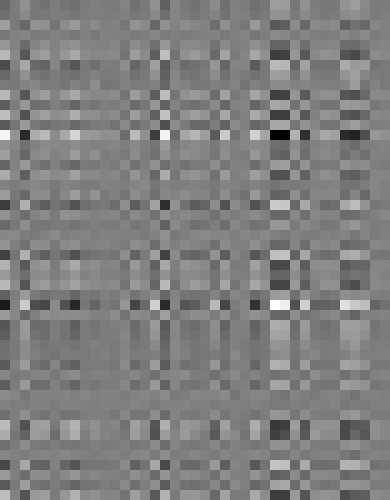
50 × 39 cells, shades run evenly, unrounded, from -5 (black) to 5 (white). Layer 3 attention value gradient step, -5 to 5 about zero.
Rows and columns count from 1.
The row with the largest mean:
14
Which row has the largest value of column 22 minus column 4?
31
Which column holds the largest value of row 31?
28
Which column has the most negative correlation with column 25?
18
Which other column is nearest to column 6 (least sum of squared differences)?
2
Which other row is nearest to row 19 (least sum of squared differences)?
41
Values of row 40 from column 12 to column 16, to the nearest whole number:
0 0 0 0 0
